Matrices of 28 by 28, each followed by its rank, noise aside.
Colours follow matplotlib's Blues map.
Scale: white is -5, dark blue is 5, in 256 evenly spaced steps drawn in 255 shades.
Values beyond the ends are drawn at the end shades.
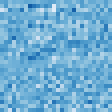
five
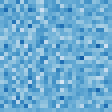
five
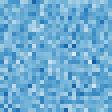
six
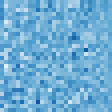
six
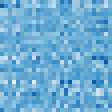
four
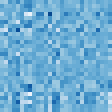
three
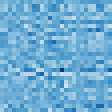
four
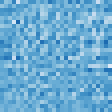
five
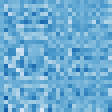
four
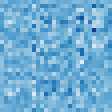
four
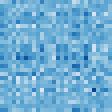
three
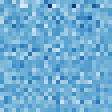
six
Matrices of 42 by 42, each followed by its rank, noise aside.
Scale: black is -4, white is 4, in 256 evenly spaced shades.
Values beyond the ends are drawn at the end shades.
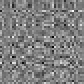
three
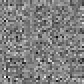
five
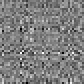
four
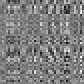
two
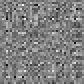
five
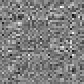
five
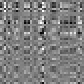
two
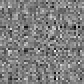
five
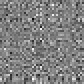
five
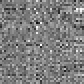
five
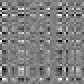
one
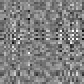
three
